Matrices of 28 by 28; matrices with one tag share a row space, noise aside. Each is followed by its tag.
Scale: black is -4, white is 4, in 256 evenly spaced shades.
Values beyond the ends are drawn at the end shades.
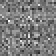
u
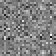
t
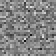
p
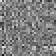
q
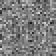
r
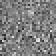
r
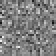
r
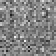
p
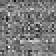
u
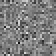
t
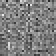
u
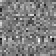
r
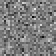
t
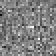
r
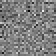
q
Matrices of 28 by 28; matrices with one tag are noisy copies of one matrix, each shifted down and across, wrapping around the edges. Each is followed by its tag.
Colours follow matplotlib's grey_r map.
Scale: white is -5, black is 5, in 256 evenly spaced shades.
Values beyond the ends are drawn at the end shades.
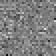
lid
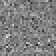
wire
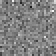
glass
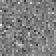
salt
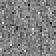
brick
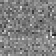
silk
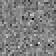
wire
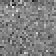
silk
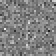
wire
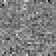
glass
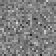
salt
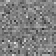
lid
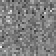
glass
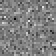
wire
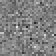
salt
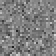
salt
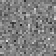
brick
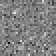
wire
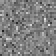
salt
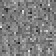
brick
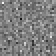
brick
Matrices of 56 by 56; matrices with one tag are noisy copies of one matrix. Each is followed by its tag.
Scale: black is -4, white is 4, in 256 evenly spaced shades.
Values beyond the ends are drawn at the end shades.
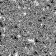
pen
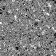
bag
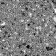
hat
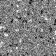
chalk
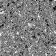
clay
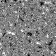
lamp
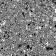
hat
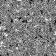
chalk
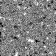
pen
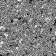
chalk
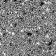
lamp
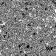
hat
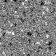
lamp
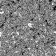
clay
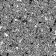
chalk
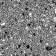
hat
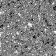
clay
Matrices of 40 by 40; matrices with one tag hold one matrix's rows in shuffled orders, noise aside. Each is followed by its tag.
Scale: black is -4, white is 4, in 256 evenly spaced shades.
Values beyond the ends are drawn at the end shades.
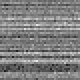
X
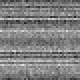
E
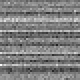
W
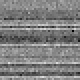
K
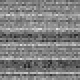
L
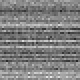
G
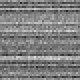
G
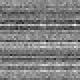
K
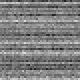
W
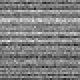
L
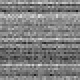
L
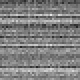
G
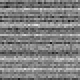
X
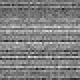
G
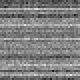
X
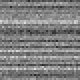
W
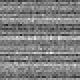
G
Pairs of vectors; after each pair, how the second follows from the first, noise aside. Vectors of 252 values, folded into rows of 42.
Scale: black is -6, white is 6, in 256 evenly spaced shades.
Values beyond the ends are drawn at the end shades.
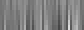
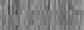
wrapped around, negated, shrunk.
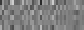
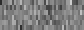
shuffled.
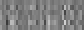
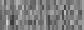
negated.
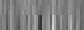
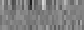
reversed, negated, partly zeroed.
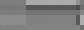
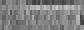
negated.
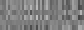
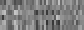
reversed, negated.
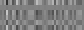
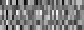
negated, scaled up.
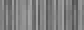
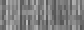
reversed, negated.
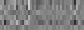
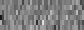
shuffled.
